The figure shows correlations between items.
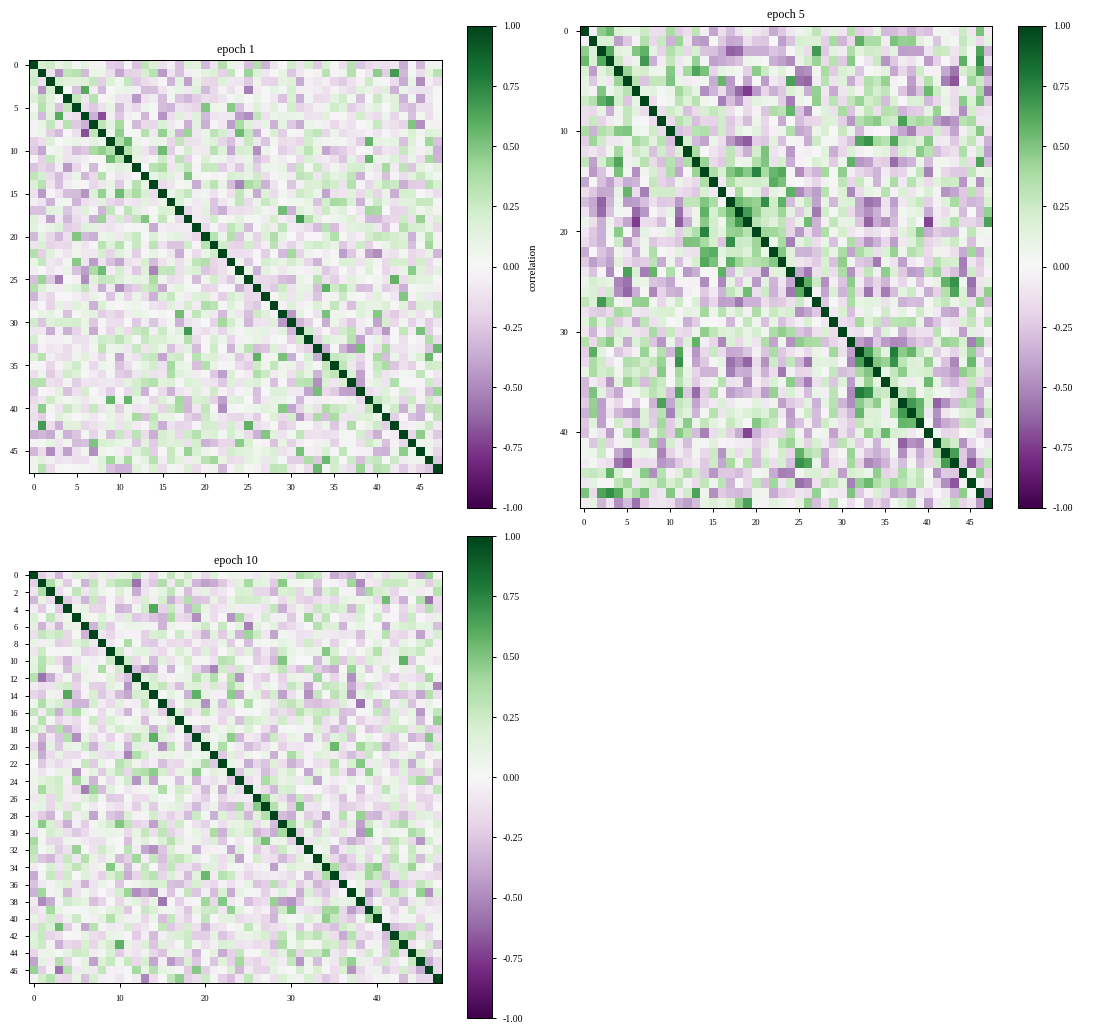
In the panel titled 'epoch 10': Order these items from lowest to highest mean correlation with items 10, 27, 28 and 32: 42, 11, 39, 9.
39, 9, 42, 11
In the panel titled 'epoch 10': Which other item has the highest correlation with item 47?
17
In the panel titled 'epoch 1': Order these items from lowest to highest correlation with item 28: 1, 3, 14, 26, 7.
7, 26, 14, 1, 3
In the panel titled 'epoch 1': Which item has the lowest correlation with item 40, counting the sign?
22
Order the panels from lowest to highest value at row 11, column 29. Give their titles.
epoch 1, epoch 5, epoch 10
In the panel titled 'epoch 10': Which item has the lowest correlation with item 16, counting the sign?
45
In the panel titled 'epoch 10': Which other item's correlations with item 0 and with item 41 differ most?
3
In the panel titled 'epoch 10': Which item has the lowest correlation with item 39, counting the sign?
37
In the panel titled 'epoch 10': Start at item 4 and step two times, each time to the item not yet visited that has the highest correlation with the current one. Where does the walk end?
19
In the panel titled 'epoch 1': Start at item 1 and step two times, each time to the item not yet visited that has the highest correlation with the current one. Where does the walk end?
25
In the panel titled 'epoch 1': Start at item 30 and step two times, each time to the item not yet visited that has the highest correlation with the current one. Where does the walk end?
0
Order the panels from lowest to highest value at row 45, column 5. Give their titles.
epoch 1, epoch 10, epoch 5
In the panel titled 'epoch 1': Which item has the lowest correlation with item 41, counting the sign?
31
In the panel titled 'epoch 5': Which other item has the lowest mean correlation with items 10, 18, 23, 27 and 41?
37
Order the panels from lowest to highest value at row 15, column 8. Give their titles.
epoch 10, epoch 5, epoch 1
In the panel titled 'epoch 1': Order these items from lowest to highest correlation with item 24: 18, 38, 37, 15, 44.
37, 38, 18, 15, 44
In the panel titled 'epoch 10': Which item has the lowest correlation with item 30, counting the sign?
38
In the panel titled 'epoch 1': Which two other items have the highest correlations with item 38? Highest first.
33, 47
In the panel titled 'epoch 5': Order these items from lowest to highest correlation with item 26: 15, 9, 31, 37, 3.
9, 15, 37, 3, 31
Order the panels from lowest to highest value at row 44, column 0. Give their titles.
epoch 10, epoch 1, epoch 5
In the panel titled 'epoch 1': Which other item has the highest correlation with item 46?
34
